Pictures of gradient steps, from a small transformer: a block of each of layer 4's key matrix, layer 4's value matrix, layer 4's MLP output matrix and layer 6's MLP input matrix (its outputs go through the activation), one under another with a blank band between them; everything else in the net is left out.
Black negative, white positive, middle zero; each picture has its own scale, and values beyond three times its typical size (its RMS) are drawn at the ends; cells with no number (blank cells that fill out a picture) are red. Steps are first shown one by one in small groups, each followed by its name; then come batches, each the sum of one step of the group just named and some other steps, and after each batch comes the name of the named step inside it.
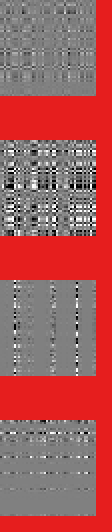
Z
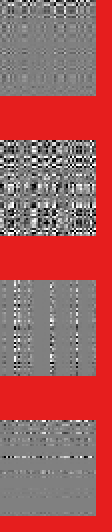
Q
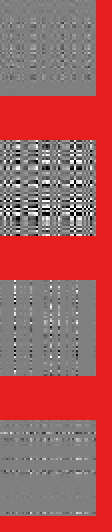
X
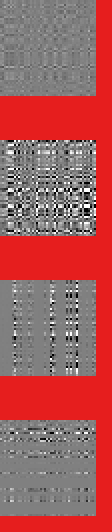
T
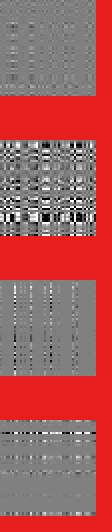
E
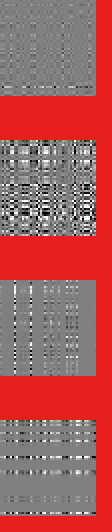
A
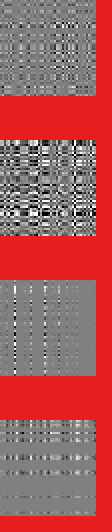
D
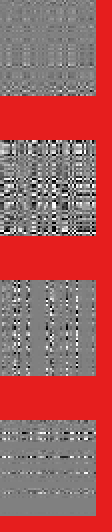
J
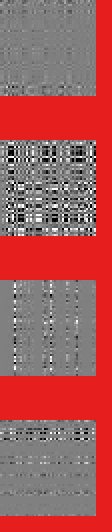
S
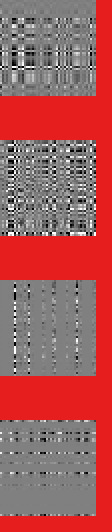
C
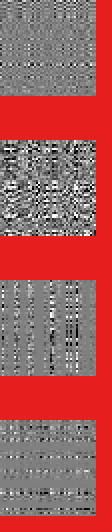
A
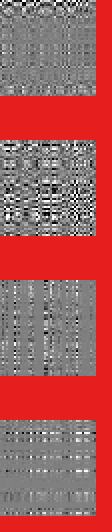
E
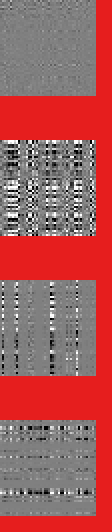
S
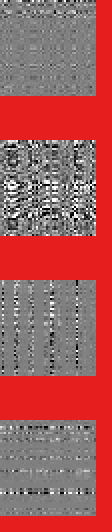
X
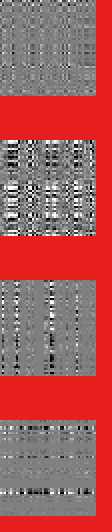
J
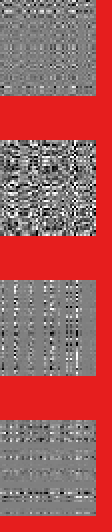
D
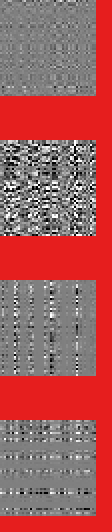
D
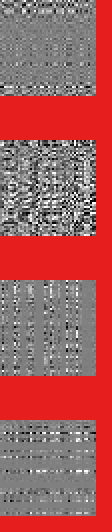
J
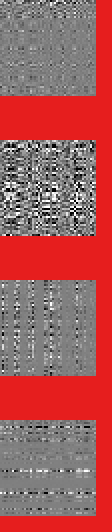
X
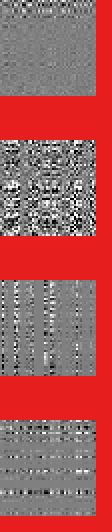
Q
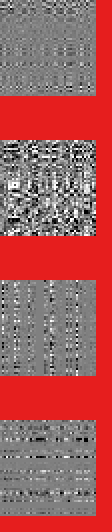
Q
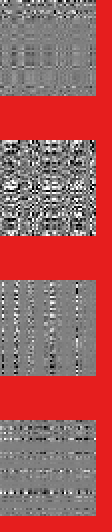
C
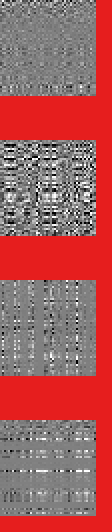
Q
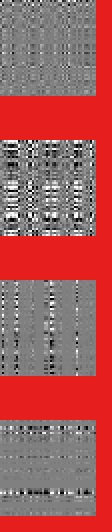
E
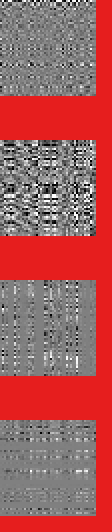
D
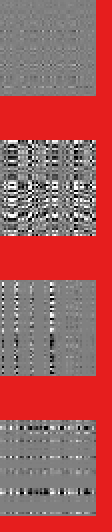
A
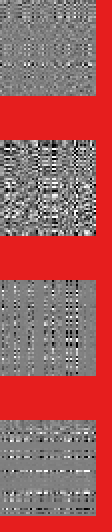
D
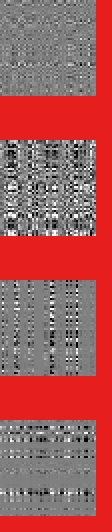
C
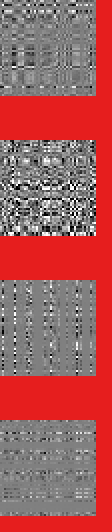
C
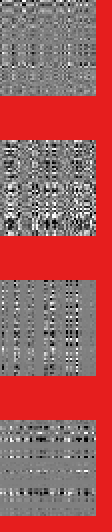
C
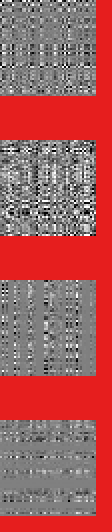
A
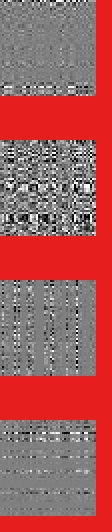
J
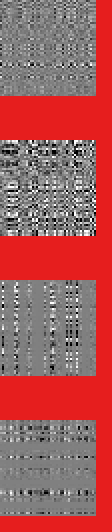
D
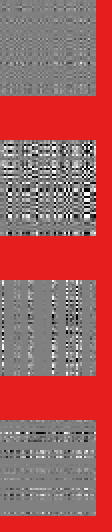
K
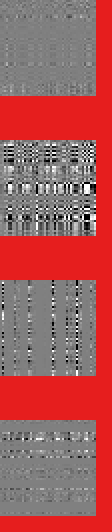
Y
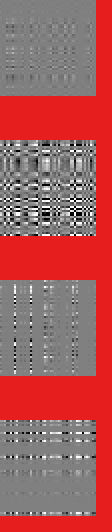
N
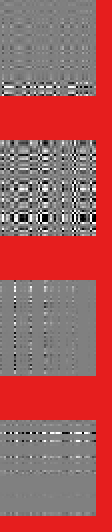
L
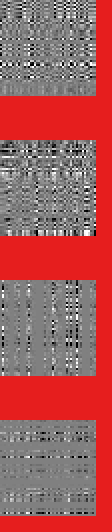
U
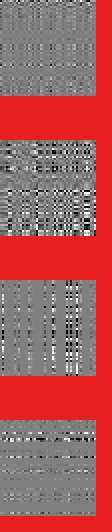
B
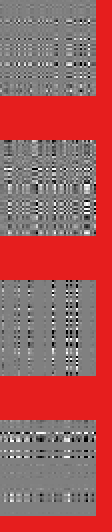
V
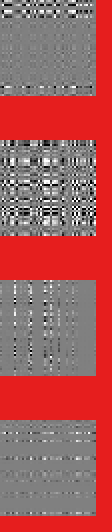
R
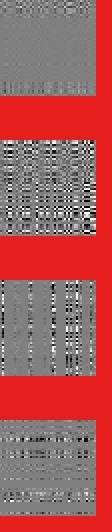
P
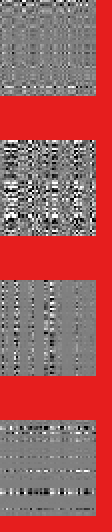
L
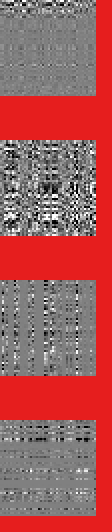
P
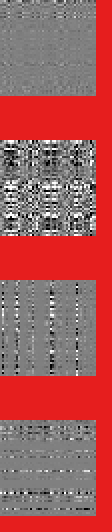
Y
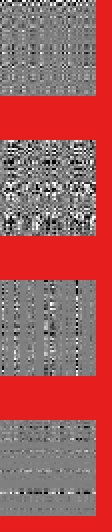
Y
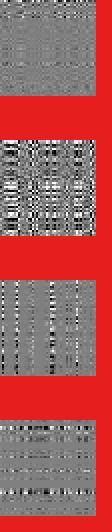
P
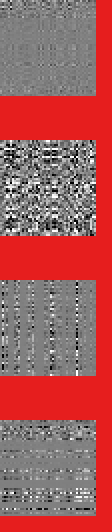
Y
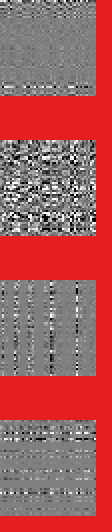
L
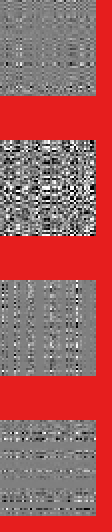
N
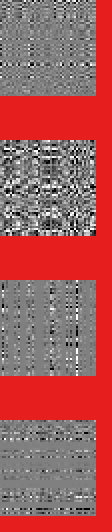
U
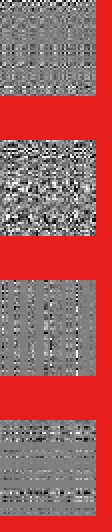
L
